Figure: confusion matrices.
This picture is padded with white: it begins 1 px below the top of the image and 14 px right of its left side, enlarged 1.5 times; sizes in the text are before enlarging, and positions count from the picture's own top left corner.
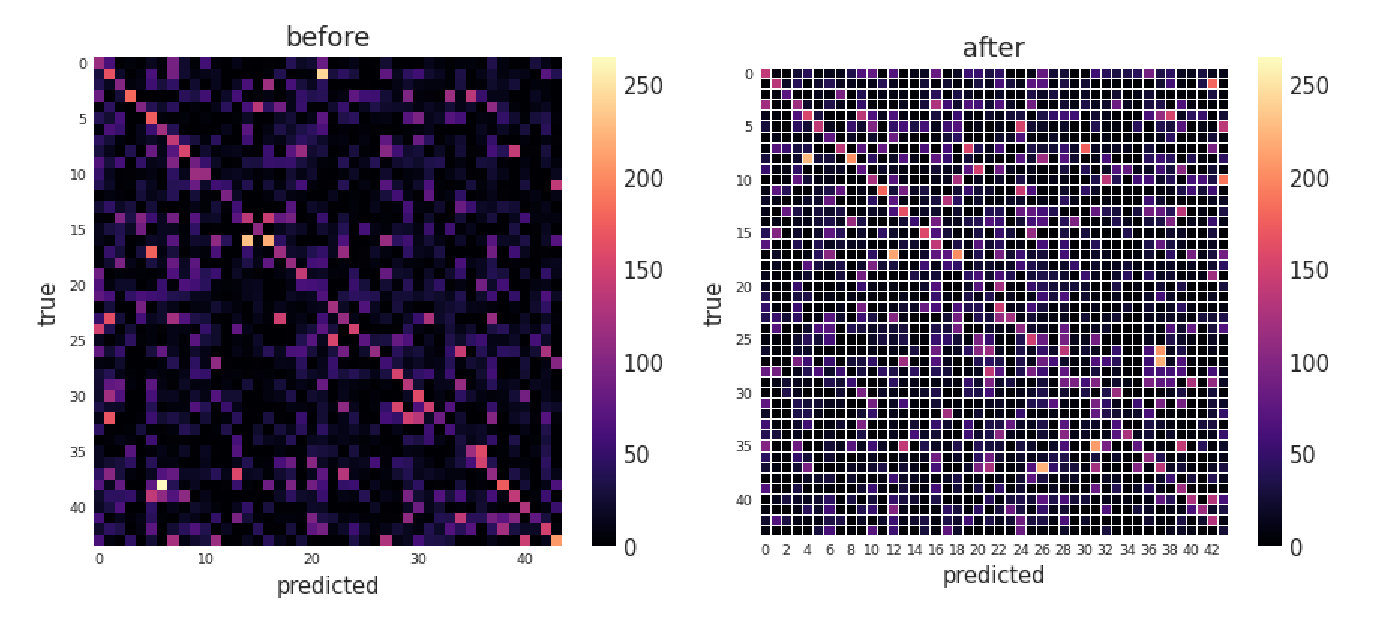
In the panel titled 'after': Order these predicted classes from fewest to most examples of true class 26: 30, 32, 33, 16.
32, 30, 33, 16
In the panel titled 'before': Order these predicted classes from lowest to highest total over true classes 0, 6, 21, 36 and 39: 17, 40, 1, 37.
40, 17, 37, 1
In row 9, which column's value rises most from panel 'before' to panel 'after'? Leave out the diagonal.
20
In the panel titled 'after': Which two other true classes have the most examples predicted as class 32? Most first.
10, 35
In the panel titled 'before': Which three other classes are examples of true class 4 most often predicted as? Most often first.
15, 37, 17
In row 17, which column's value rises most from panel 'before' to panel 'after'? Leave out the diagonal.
12
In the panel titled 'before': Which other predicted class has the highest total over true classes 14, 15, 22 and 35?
4
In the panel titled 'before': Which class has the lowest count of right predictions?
34
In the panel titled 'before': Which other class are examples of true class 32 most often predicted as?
1
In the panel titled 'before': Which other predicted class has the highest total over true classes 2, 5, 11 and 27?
43
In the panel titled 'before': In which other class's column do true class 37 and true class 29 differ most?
13
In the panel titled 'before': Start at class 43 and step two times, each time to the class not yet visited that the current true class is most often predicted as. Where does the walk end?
30
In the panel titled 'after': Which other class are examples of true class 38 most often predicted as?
25
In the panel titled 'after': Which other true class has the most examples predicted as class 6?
17
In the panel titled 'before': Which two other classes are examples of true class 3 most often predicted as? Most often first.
35, 33
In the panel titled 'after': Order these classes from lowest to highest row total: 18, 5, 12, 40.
12, 18, 40, 5
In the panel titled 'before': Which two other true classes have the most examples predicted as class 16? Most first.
14, 2
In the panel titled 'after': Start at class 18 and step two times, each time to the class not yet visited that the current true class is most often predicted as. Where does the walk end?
43
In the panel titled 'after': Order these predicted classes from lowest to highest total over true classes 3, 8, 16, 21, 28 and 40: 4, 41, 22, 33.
41, 33, 22, 4
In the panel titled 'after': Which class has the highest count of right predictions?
8
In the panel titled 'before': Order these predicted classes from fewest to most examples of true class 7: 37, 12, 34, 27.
12, 34, 37, 27
